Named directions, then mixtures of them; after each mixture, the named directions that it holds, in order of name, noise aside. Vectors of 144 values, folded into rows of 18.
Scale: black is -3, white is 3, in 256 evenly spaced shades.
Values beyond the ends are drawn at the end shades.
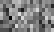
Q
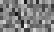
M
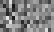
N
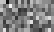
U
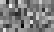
M, U.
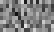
M.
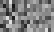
N.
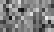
Q, U.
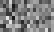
N.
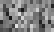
Q.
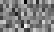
M.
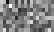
U.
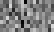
M, N.
